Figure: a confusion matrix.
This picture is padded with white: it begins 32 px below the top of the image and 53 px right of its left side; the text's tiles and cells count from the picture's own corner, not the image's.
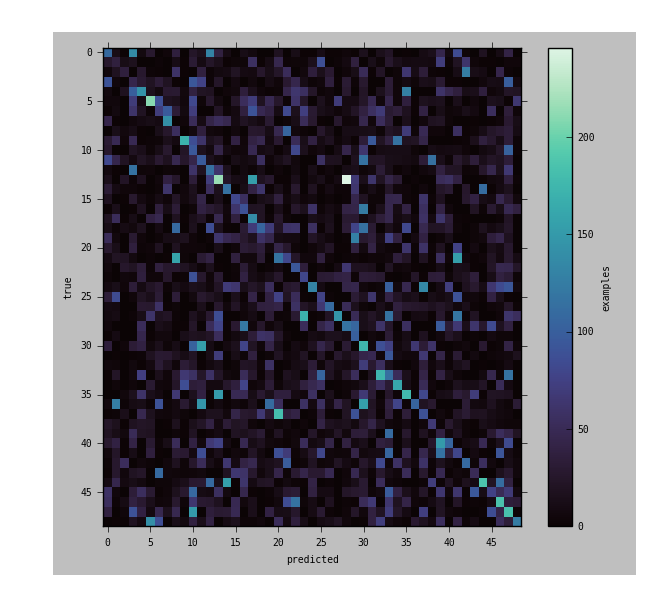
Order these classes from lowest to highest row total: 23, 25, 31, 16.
31, 23, 25, 16
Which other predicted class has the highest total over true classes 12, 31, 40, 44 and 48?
39
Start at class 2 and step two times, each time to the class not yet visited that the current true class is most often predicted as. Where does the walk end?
21
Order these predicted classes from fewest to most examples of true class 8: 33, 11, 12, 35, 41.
12, 33, 11, 41, 35
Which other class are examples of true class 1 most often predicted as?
25
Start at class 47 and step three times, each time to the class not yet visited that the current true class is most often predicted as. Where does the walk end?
28
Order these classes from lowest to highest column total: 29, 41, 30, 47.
41, 29, 30, 47
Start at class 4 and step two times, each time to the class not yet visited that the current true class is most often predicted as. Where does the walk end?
13
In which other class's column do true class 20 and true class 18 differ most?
30
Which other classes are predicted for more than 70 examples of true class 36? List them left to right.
1, 6, 11, 19, 30, 34
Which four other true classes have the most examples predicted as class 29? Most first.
19, 28, 37, 18
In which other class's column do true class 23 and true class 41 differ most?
33
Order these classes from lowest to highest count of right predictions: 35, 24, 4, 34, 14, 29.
29, 14, 24, 4, 34, 35
